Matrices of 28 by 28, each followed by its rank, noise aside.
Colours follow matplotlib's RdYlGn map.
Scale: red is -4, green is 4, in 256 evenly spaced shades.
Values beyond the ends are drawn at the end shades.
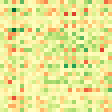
four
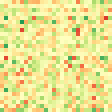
six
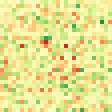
six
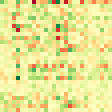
four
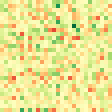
eight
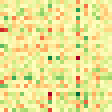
four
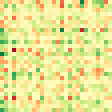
three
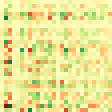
three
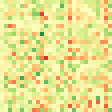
six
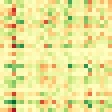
three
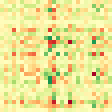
three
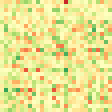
six
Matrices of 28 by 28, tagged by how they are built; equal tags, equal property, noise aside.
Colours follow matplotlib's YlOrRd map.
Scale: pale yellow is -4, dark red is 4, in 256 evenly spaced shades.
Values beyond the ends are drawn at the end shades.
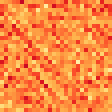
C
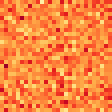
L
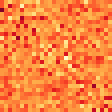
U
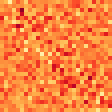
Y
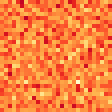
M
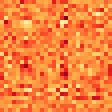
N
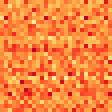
M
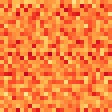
M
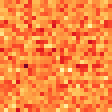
M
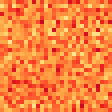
M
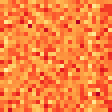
L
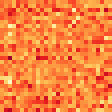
N
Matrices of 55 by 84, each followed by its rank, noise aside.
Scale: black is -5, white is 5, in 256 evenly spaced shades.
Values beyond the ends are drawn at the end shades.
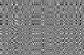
three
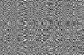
four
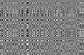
two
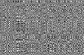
six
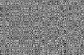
six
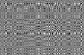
two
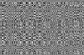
four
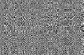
six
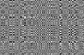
three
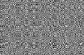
six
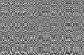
three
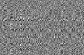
six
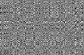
six
